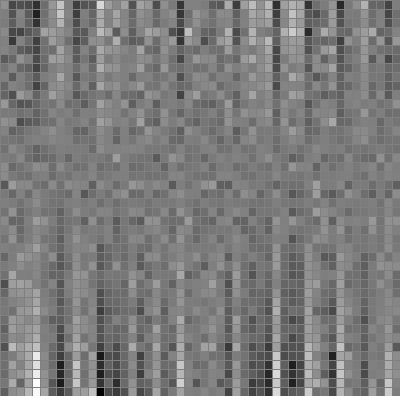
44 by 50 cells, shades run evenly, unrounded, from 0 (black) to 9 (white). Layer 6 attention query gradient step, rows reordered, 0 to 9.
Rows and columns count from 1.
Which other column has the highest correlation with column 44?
50
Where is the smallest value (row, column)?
44, 13
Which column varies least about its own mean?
45
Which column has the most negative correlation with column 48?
41
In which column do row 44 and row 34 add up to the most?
5
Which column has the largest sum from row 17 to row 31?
23
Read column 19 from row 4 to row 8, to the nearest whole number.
6 5 4 5 4
